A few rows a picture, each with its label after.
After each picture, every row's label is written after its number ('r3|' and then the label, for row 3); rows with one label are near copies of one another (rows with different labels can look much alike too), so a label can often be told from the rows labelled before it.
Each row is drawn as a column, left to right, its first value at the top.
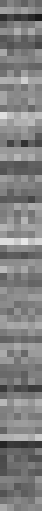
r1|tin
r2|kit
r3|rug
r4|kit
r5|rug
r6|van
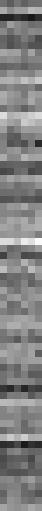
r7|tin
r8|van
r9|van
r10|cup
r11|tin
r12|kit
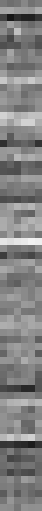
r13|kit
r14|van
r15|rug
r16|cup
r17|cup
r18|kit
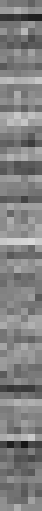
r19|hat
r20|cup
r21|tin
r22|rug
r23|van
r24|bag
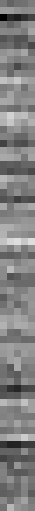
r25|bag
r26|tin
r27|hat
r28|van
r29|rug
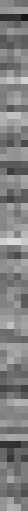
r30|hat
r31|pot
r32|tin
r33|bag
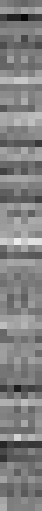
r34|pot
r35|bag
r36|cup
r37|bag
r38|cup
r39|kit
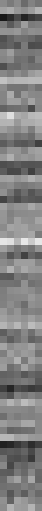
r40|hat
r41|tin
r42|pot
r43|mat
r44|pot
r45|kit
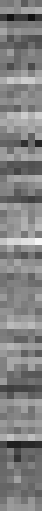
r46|rug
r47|hat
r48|pot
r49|kit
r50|hat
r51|kit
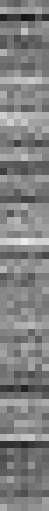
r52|tin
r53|cup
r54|kit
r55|rug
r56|hat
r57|kit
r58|mat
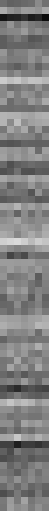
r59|bag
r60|mat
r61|cup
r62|mat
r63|bag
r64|hat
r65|bag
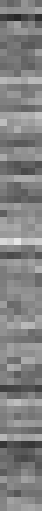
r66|cup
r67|mat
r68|mat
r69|pot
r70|pot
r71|tin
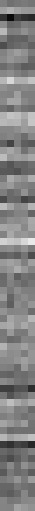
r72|rug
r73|bag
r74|tin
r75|hat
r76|cup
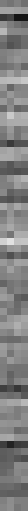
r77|rug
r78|kit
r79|bag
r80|bag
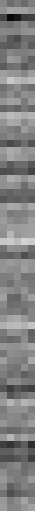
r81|pot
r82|bag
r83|bag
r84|mat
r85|pot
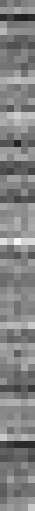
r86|rug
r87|pot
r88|kit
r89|hat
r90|pot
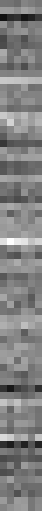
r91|van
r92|cup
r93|mat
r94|hat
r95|bag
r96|cup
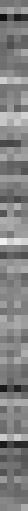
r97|cup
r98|kit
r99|cup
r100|tin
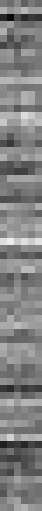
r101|rug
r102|van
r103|pot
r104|tin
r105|tin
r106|cup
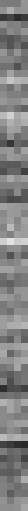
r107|van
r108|kit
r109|hat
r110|pot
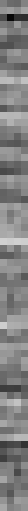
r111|pot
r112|bag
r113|van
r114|hat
